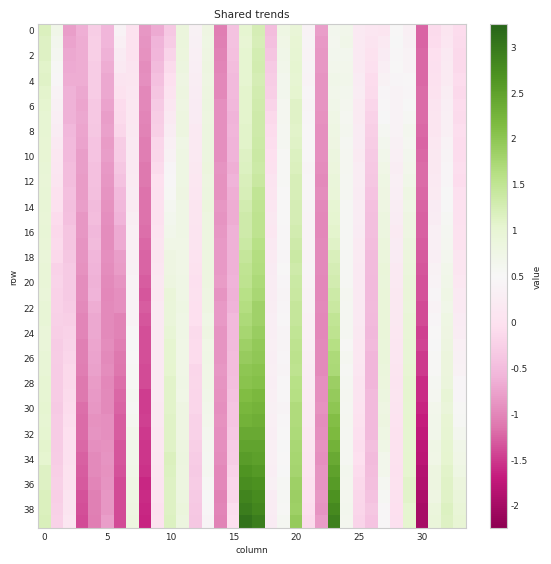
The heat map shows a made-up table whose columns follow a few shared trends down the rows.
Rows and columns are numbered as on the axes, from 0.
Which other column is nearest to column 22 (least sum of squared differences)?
5
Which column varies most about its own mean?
23
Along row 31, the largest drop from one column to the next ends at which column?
30
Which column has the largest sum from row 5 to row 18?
17
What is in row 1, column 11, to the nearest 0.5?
1
